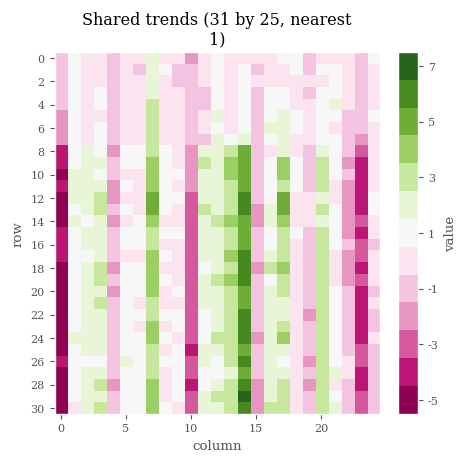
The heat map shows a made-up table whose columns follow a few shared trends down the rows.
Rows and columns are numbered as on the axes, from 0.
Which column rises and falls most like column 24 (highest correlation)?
19
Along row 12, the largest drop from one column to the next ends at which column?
15
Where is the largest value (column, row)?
14, 29
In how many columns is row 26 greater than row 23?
7
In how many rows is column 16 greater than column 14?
1
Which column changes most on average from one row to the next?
17
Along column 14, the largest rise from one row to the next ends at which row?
8
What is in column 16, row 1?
0
